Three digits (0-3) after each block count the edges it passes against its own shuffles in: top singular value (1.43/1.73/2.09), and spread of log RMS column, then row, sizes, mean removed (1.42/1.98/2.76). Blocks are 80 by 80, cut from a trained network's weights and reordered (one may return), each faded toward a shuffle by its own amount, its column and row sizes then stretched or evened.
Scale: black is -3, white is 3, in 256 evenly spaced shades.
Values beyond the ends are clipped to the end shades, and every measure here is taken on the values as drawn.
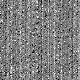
2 2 0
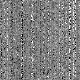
2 3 0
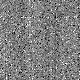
0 0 0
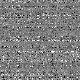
1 1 3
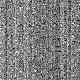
2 0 0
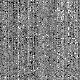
2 2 1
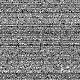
3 0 2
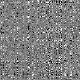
2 3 2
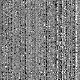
3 3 0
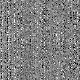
1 3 0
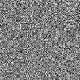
2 1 1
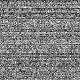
3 0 1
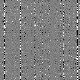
2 3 0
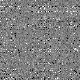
0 2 2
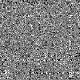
1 1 2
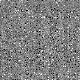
0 1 2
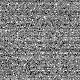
2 0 0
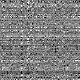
3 2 2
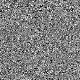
0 0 2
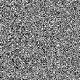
1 1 0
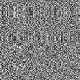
3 2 0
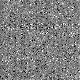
0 0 1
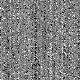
1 2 0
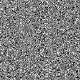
1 1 1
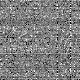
2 2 0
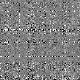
0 3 3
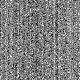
2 1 0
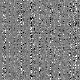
0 3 0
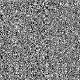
1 1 1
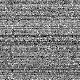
3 0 2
